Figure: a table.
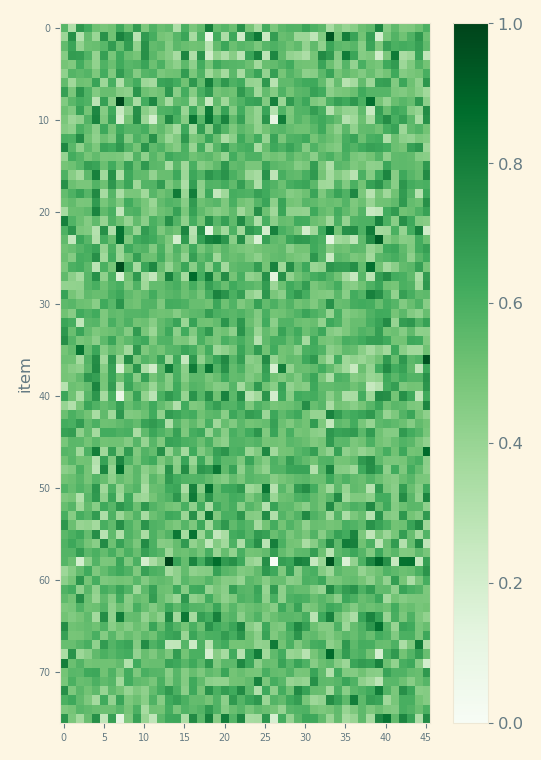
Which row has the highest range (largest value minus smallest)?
58
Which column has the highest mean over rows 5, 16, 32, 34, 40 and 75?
40
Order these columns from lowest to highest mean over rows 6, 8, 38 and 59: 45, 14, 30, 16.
16, 14, 30, 45
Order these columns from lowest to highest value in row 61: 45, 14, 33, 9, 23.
9, 45, 23, 14, 33
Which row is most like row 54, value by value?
13
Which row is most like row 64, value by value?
48
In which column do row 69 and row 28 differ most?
45
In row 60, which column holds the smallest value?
43
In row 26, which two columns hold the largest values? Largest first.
7, 38
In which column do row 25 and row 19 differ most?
33
